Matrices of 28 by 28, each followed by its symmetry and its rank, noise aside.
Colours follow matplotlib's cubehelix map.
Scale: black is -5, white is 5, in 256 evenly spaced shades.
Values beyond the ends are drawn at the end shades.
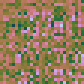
no symmetry, rank four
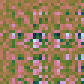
no symmetry, rank two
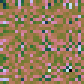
no symmetry, rank four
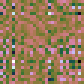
no symmetry, rank two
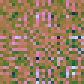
symmetric, rank three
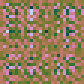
antisymmetric, rank two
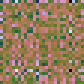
no symmetry, rank three
